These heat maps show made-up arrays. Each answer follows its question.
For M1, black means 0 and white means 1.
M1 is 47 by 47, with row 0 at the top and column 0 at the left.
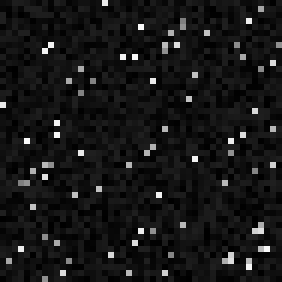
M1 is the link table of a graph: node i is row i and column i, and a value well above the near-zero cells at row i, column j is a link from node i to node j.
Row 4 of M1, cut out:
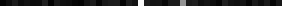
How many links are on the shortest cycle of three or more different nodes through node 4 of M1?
6
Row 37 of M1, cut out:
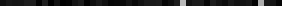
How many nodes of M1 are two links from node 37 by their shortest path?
6
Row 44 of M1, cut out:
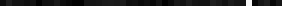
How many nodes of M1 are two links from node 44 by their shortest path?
2
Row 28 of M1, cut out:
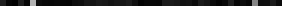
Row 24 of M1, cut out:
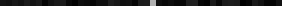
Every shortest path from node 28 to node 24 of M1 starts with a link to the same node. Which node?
node 42
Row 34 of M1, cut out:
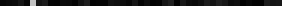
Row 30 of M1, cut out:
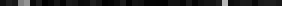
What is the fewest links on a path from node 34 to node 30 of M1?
7
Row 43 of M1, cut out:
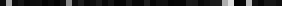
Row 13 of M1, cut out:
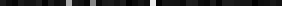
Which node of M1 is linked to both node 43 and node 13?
node 11
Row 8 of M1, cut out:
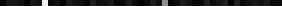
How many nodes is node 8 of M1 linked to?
2
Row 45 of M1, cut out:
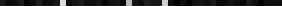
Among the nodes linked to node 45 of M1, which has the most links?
node 27
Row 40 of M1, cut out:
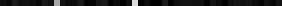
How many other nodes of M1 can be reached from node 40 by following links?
3
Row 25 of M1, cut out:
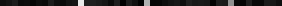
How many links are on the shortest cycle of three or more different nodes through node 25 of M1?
5
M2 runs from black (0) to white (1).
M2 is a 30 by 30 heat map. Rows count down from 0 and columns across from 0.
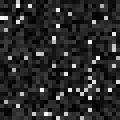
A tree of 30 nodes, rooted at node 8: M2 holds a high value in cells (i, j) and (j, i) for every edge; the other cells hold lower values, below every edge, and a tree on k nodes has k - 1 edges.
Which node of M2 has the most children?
22
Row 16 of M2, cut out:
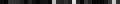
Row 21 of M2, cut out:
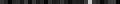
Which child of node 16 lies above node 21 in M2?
13
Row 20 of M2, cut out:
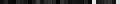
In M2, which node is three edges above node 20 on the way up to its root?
24
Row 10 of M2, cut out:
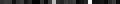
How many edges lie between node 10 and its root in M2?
4
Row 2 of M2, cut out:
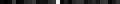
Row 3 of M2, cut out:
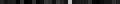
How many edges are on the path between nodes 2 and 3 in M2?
5
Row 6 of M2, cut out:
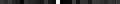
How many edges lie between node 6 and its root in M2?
8
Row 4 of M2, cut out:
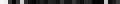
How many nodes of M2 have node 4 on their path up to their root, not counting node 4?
5
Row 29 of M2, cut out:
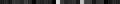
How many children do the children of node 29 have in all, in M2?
1
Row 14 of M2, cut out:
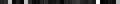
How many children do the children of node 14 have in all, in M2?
1
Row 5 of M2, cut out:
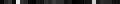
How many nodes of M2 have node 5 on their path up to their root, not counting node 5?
6
